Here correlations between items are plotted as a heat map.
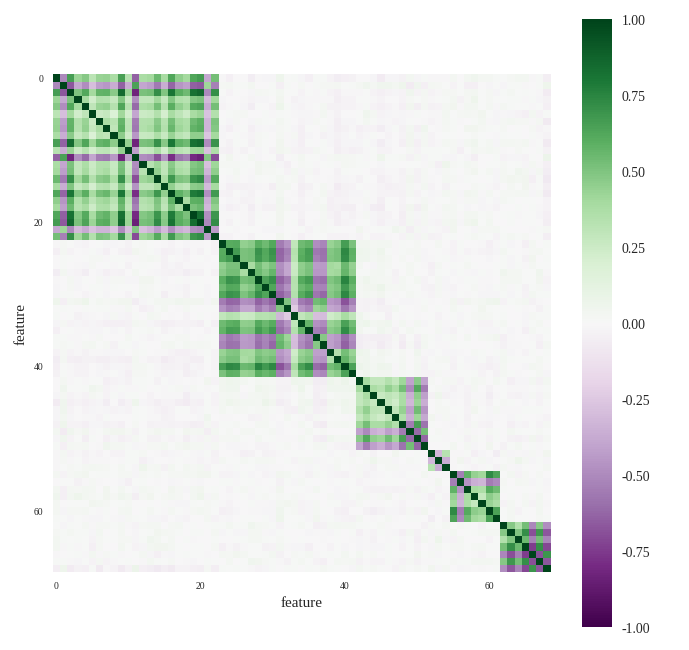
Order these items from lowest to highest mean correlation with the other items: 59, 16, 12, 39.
59, 39, 12, 16
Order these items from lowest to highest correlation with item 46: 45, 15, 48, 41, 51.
51, 15, 41, 45, 48
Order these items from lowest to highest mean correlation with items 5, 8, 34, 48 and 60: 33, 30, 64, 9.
64, 33, 30, 9
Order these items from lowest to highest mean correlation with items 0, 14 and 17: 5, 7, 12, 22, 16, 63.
63, 5, 12, 7, 22, 16
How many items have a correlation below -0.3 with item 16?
3
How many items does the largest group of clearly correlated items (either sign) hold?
23
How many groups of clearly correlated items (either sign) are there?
6
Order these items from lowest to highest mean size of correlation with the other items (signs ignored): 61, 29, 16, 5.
61, 5, 29, 16
